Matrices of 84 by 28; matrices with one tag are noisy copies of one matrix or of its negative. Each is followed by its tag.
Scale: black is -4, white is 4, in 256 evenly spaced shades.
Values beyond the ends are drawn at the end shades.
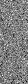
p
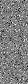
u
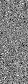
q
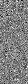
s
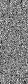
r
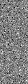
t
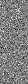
u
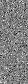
q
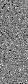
t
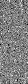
r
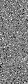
p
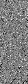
p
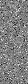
u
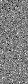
t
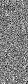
s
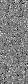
q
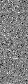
t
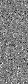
p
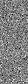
p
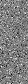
t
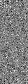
s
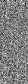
q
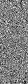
r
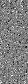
r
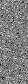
t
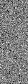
t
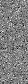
u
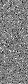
t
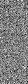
s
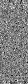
r
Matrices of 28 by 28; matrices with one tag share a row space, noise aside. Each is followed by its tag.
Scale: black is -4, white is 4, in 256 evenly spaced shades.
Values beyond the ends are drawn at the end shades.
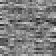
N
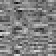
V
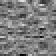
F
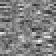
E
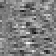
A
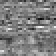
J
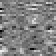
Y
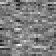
V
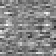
J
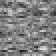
F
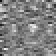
Y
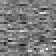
F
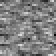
E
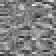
E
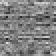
J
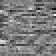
N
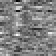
V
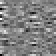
Y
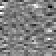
Y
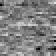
N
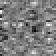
Y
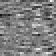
E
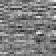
N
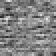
J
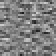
E
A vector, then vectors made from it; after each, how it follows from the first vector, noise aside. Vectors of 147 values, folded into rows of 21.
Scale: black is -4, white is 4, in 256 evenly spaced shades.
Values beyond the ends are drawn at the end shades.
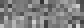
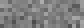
negated, shrunk.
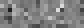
wrapped around, negated, partly zeroed.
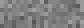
negated, shrunk.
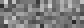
reversed.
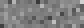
reversed, partly zeroed.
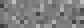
reversed, partly zeroed.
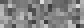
sign-scrambled.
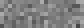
negated, shrunk.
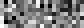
reversed, negated, scaled up.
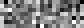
reversed, negated, scaled up.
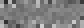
reversed, negated, partly zeroed.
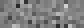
wrapped around, negated, partly zeroed.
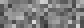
sign-scrambled.
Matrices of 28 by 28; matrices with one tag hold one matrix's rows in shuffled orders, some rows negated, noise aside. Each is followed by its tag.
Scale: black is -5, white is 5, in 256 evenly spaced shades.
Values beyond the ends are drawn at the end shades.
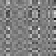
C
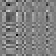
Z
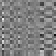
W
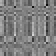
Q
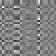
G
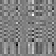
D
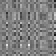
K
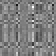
D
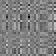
K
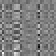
G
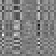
G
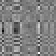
G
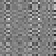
C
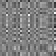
K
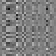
Z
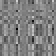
D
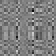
D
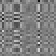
G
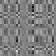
D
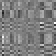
W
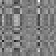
G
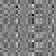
D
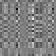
D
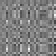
K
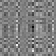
D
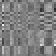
W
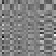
W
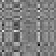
G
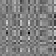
K
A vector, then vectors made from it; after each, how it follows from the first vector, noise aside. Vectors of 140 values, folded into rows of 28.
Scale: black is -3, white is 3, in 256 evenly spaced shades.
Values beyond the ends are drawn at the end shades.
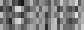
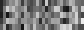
reversed, negated.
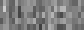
wrapped around, negated, shrunk.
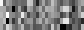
reversed.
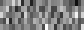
sign-scrambled.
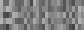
wrapped around, negated, shrunk.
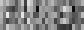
reversed.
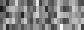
reversed, negated.
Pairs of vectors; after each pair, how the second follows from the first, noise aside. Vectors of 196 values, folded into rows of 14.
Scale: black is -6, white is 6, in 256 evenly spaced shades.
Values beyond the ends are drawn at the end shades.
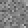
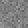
reversed, shrunk.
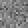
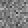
negated.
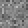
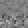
partly zeroed.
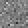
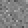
wrapped around, partly zeroed.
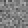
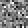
reversed, negated, scaled up.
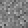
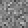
copied.
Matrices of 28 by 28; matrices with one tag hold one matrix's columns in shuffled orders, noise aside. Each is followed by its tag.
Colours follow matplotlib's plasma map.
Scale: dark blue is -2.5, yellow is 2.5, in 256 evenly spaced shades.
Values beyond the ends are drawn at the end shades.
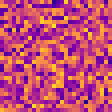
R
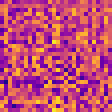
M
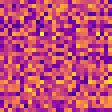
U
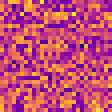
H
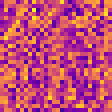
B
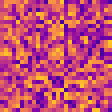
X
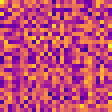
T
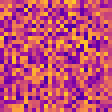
T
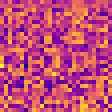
M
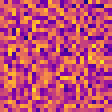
R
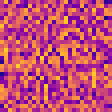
R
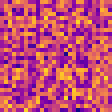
B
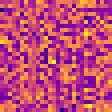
T
